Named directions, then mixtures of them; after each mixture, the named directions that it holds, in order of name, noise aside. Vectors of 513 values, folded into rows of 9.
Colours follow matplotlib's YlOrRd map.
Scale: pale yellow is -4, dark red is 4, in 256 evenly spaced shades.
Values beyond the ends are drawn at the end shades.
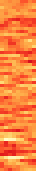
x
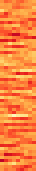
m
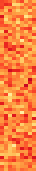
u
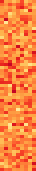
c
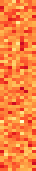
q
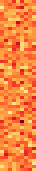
q.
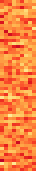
c, m, u.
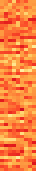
m, q, x.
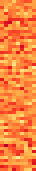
m, q, x.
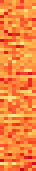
c, m, u.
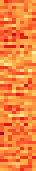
c, m, u.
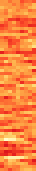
x.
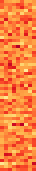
c, m.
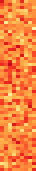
c, u.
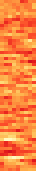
x.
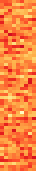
m, u.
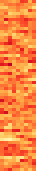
c, x.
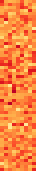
c.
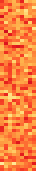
c, m, u.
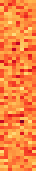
m, q.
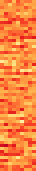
m, q, x.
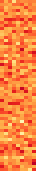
c, q, x.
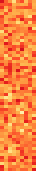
c, q, u.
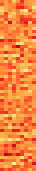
c, m, x.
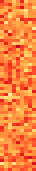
c, m, u.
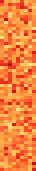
c.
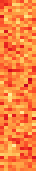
u.
